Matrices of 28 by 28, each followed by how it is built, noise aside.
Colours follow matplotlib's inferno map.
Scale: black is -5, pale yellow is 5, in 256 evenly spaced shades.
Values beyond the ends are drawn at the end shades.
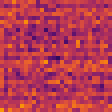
blocks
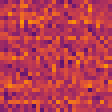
blocks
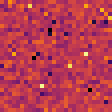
sparse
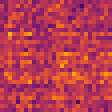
blocks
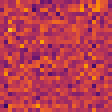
low rank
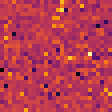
sparse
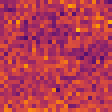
smooth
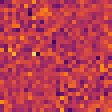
block diagonal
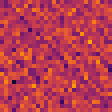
Toeplitz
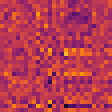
low rank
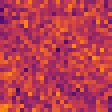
smooth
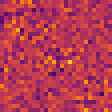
block diagonal
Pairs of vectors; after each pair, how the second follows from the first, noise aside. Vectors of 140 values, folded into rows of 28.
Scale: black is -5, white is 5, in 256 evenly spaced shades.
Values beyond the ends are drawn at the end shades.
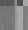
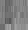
reversed, negated, shrunk.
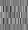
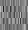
copied.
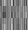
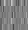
partly zeroed.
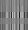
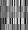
wrapped around, scaled up.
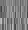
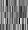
wrapped around, scaled up.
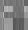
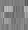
partly zeroed.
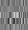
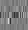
negated, partly zeroed.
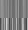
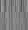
reversed, negated, shrunk.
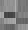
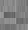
shrunk.
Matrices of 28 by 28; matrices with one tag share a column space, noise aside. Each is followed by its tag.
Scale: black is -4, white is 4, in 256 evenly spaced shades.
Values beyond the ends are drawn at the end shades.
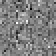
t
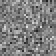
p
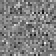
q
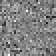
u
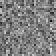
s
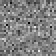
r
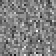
s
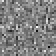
p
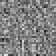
s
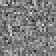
r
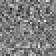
u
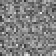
u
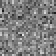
q
